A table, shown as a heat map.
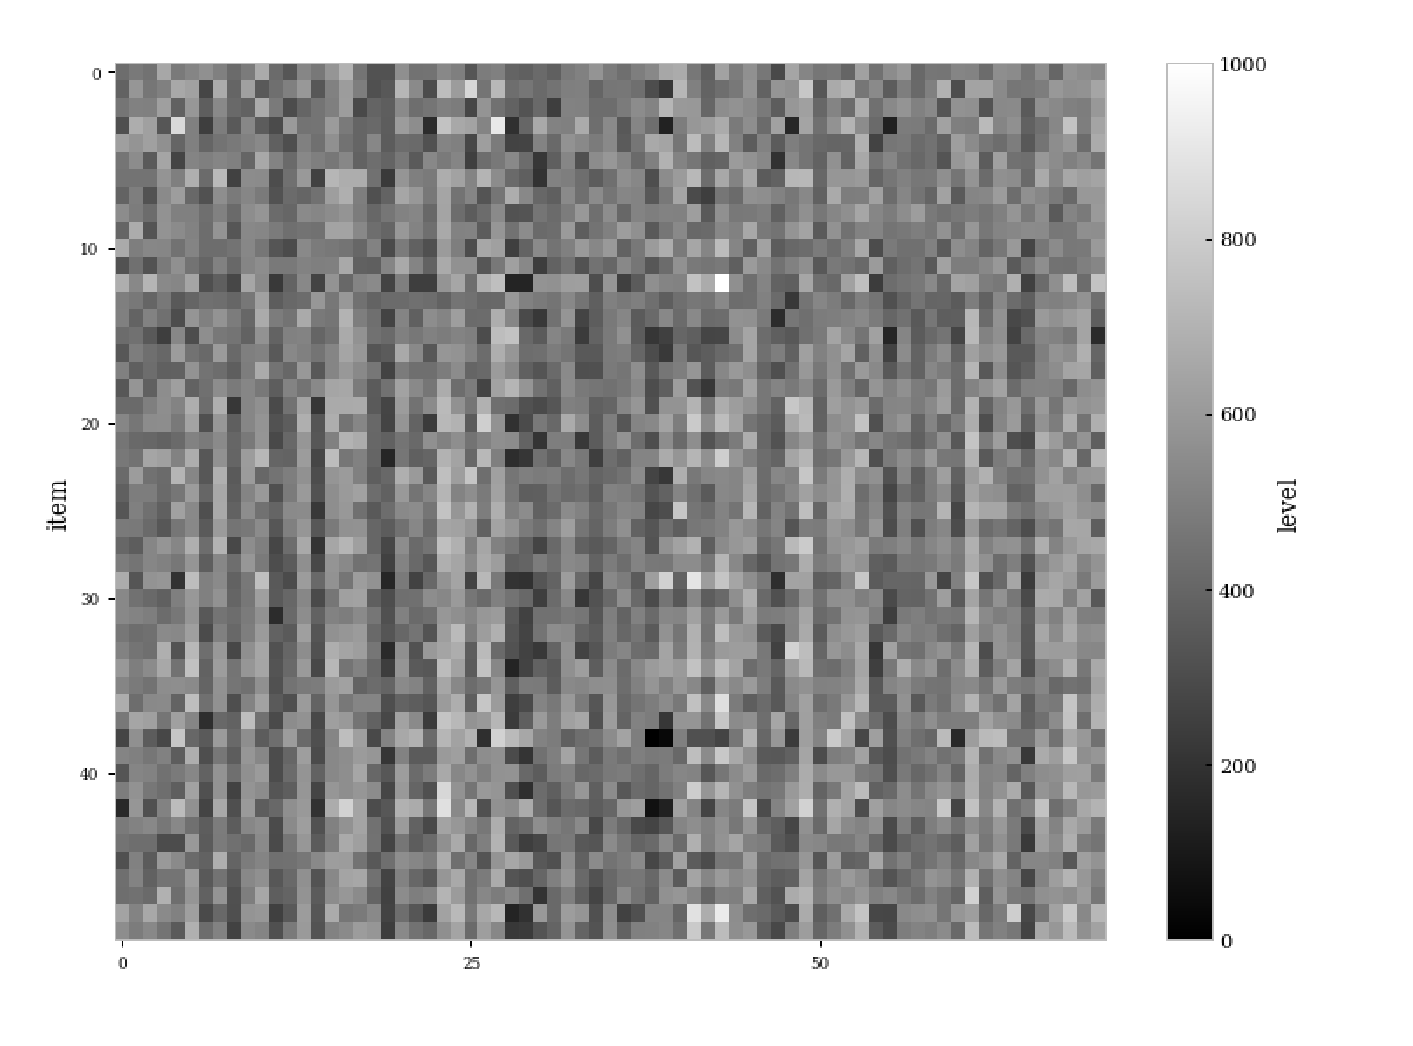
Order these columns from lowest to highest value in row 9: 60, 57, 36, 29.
60, 57, 29, 36
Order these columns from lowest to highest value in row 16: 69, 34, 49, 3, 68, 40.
34, 3, 40, 68, 49, 69
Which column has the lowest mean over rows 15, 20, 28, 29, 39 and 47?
19
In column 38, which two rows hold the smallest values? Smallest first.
38, 42
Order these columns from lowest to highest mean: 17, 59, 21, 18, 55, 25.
55, 18, 21, 25, 59, 17
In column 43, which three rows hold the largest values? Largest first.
12, 48, 36
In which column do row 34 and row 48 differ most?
48
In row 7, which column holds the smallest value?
42
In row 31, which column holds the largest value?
61
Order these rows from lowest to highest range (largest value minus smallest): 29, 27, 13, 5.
13, 5, 27, 29
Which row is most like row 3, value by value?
37
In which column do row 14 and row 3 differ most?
4
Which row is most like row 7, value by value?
18
